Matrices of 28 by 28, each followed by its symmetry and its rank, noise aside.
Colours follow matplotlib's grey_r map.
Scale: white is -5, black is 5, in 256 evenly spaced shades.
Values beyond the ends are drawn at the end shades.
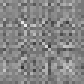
symmetric, rank three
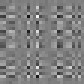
no symmetry, rank one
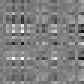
no symmetry, rank one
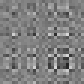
symmetric, rank one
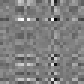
no symmetry, rank one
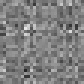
symmetric, rank two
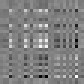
symmetric, rank one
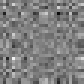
antisymmetric, rank two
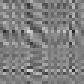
no symmetry, rank two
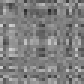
antisymmetric, rank two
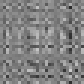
no symmetry, rank two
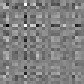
no symmetry, rank two
